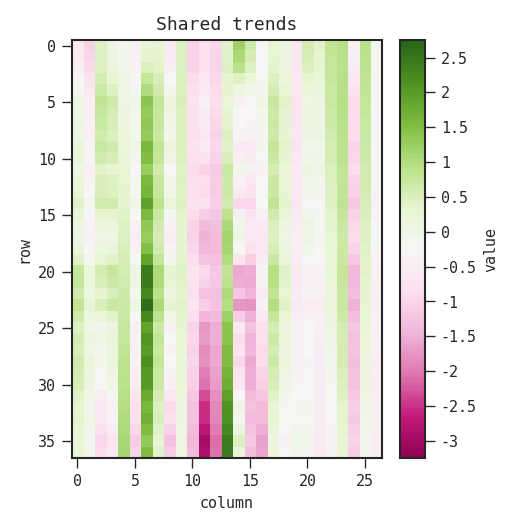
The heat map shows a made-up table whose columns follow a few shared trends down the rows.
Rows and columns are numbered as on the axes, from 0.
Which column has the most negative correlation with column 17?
14
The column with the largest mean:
6
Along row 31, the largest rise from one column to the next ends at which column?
13
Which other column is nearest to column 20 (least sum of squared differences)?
21
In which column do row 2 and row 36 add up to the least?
11
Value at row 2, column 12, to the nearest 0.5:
-1
